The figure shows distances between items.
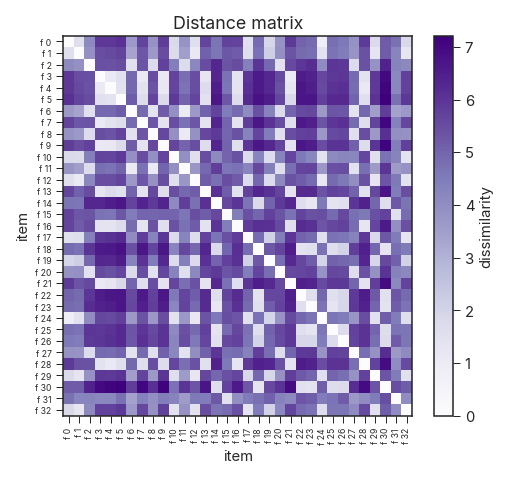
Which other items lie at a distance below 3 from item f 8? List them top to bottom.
f 2, f 6, f 11, f 20, f 27
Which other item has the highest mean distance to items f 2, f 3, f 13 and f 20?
f 30
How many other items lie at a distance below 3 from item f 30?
6
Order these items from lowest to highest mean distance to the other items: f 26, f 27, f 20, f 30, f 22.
f 27, f 20, f 26, f 22, f 30
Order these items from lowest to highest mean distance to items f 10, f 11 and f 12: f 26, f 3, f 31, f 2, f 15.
f 2, f 31, f 26, f 15, f 3
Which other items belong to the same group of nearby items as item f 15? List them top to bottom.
f 31
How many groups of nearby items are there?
5
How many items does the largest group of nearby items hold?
9
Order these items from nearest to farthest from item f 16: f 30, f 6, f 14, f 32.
f 6, f 32, f 14, f 30
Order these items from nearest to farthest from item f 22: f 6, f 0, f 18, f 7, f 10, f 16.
f 18, f 10, f 0, f 6, f 16, f 7
